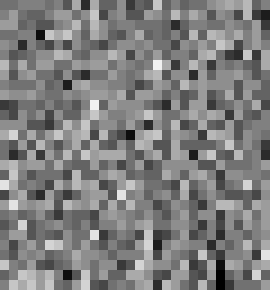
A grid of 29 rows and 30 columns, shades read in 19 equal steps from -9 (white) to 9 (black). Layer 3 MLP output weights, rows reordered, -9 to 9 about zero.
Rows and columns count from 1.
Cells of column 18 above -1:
17
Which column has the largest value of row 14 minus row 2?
11
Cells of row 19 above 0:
13
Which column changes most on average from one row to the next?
8
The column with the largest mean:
25
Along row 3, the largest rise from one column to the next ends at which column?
30
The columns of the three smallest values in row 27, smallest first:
16, 1, 21
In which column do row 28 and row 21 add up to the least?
29
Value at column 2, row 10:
-1
